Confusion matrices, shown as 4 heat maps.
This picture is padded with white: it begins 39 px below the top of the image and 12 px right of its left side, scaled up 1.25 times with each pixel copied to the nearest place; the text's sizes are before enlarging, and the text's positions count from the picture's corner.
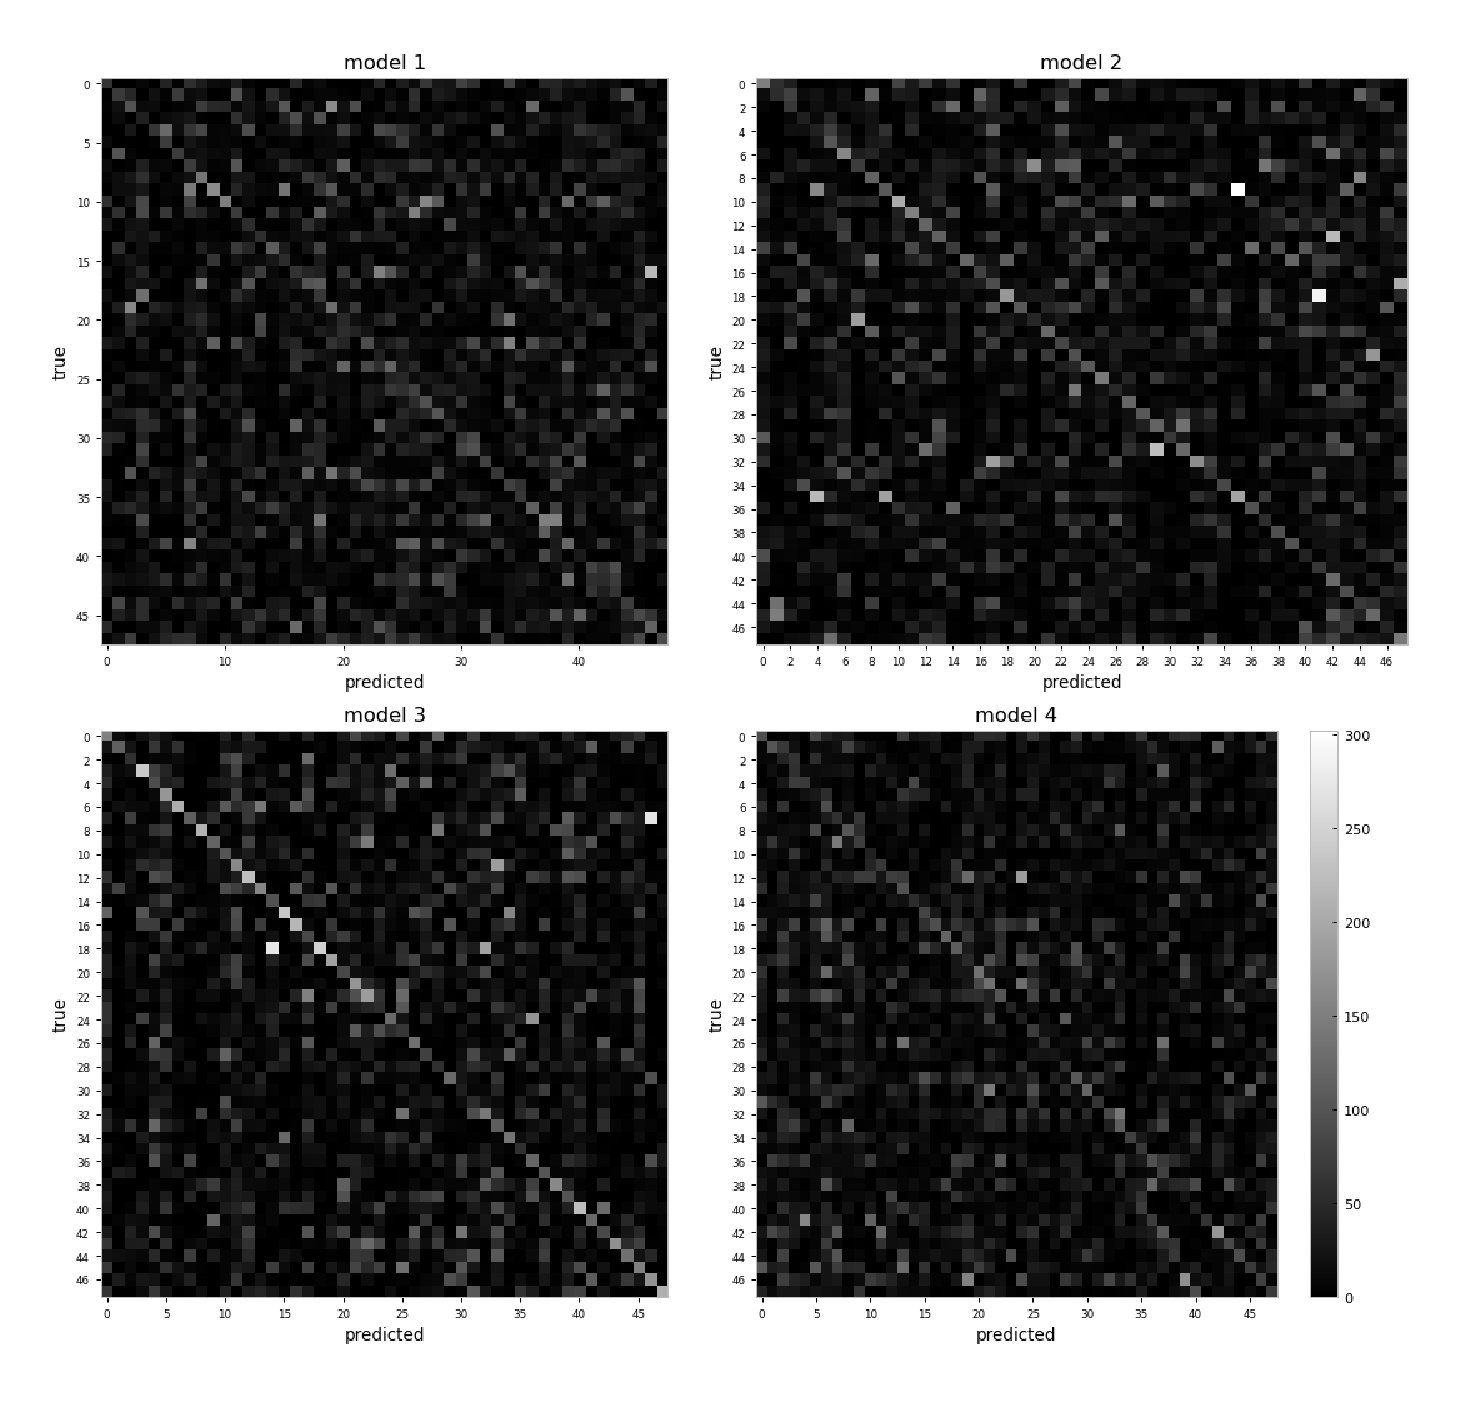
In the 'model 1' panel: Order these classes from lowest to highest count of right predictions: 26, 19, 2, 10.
26, 2, 19, 10
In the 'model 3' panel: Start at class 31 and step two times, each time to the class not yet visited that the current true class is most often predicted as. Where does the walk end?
39
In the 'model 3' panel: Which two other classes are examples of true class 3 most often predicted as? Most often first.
24, 34
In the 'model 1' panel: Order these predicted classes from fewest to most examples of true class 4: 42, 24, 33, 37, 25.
37, 42, 25, 24, 33
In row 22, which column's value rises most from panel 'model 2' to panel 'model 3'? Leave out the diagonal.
25
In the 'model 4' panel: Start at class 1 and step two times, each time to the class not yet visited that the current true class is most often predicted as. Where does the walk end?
11
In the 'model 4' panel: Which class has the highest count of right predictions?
42
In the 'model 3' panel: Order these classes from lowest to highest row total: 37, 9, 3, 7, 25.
37, 25, 9, 3, 7
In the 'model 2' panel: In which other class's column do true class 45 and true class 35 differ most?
4
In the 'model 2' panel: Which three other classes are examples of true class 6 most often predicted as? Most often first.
42, 46, 27
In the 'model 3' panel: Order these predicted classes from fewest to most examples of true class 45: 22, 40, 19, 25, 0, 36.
36, 19, 22, 0, 40, 25
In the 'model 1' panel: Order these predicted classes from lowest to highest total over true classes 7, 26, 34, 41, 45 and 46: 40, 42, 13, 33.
33, 13, 40, 42
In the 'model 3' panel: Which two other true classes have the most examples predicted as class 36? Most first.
24, 39
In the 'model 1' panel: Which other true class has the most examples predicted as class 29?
12
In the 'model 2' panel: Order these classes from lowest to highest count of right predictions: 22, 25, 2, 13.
2, 22, 13, 25
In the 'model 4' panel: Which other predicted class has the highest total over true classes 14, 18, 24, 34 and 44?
2
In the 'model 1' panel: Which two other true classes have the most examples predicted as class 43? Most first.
41, 42
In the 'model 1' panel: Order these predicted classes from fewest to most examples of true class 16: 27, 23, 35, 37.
27, 37, 35, 23
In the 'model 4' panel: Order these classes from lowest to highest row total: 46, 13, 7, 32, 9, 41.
7, 13, 9, 32, 41, 46
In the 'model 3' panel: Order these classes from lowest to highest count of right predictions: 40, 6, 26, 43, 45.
26, 45, 43, 6, 40
